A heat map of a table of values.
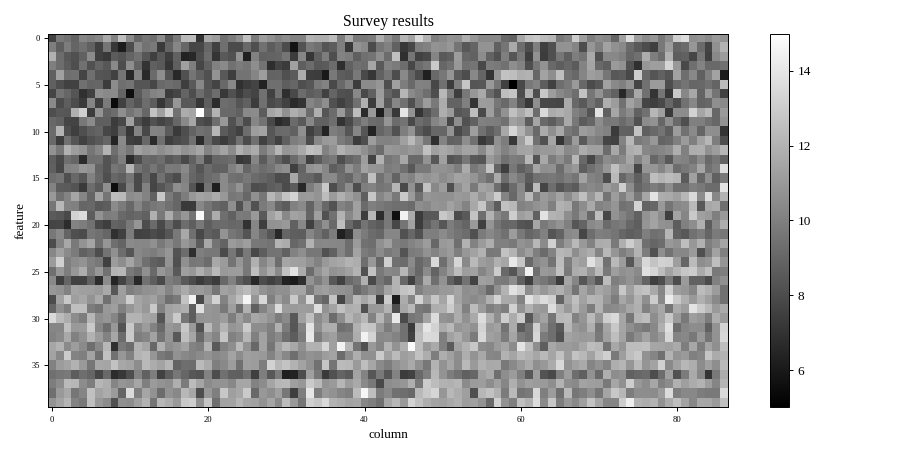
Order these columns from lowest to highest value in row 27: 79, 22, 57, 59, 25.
57, 22, 25, 79, 59
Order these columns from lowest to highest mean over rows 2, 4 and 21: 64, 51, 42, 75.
64, 42, 51, 75
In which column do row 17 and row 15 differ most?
30
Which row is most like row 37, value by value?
12
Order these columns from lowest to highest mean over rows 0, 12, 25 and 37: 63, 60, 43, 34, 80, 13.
13, 43, 60, 63, 34, 80
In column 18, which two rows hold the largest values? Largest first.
28, 39
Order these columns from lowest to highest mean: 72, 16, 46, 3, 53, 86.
16, 3, 46, 53, 72, 86
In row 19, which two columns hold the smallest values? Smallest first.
44, 42
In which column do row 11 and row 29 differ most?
19
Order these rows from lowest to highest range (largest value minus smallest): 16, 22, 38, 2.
22, 2, 38, 16
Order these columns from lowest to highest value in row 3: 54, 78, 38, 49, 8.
38, 54, 8, 78, 49
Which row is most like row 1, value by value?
36
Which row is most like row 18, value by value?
23
